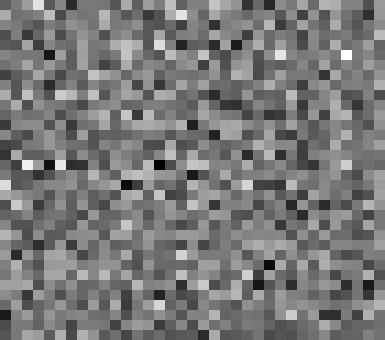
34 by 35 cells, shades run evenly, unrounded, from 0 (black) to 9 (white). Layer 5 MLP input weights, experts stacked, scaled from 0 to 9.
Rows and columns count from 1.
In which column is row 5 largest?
15
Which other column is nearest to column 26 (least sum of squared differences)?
33
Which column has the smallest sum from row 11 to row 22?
28
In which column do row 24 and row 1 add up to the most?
4
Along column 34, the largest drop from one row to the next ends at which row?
29
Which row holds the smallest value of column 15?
17
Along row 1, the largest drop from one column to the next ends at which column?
5
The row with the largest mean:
6
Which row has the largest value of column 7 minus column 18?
18
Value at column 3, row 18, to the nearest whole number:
3
